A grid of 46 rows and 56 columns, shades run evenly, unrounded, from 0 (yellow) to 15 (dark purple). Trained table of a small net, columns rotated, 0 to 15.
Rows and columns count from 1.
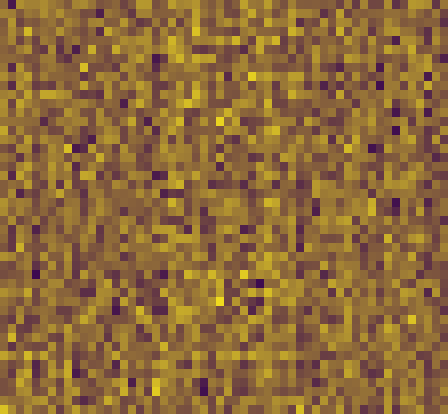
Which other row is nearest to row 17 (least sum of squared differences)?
42
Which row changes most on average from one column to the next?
10
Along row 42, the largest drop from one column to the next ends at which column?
49
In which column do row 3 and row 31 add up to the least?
31
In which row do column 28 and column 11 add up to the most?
17
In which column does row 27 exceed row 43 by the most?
20
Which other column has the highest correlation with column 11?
54
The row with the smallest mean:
40
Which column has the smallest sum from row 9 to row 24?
34
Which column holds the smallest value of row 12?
24
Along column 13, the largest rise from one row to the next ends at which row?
4
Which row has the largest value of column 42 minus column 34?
33
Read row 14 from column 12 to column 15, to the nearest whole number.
10 6 7 10
